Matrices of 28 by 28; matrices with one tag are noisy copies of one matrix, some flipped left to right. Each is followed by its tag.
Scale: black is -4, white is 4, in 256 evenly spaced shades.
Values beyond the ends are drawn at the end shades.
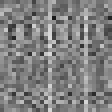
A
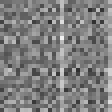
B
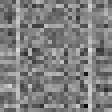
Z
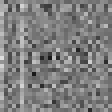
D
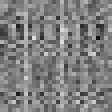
A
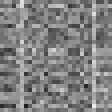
Z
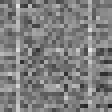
Z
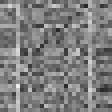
Z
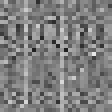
A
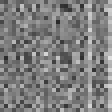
D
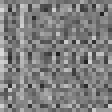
D
